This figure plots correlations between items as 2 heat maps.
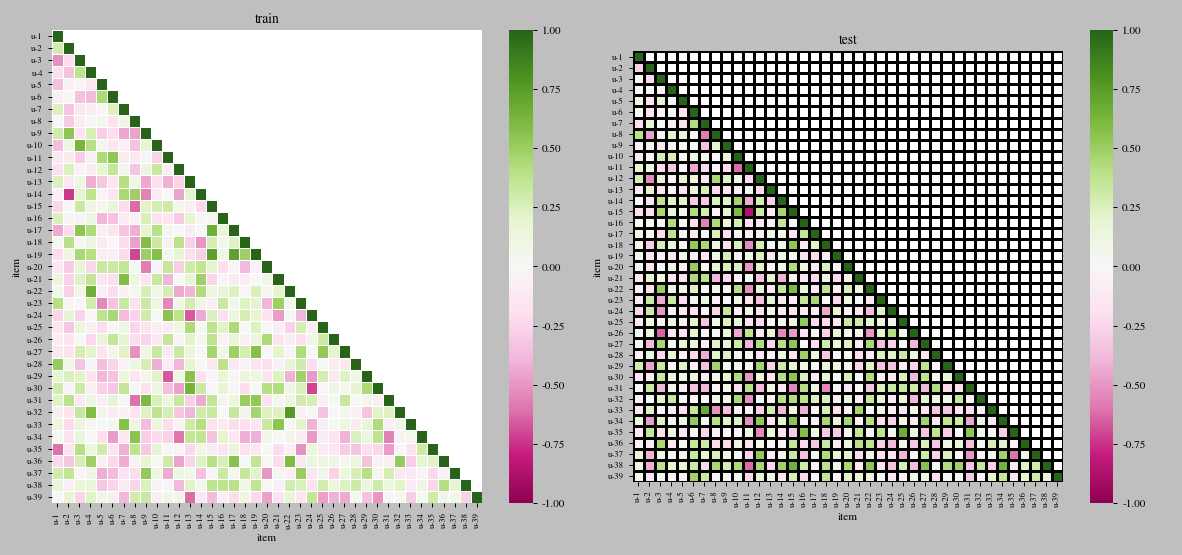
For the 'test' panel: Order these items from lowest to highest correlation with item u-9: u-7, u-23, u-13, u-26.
u-7, u-13, u-23, u-26
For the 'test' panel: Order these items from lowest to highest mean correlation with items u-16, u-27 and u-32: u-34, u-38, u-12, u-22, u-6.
u-6, u-12, u-34, u-22, u-38
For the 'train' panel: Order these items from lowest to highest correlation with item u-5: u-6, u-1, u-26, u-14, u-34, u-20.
u-1, u-34, u-14, u-26, u-20, u-6
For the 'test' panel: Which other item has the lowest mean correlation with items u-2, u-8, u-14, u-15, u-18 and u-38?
u-11
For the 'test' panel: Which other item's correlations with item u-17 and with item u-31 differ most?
u-18
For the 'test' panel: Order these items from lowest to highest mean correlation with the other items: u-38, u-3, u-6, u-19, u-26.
u-26, u-19, u-3, u-6, u-38
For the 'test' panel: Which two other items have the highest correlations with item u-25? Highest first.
u-35, u-16
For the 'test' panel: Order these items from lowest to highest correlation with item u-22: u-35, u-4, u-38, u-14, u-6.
u-35, u-4, u-6, u-14, u-38
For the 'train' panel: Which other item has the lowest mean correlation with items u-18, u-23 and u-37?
u-20
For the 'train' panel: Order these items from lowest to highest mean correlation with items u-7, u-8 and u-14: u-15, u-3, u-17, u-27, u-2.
u-2, u-15, u-17, u-27, u-3
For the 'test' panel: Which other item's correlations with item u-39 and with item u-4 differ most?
u-16
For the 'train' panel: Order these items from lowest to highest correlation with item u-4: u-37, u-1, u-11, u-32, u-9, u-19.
u-1, u-11, u-37, u-9, u-19, u-32
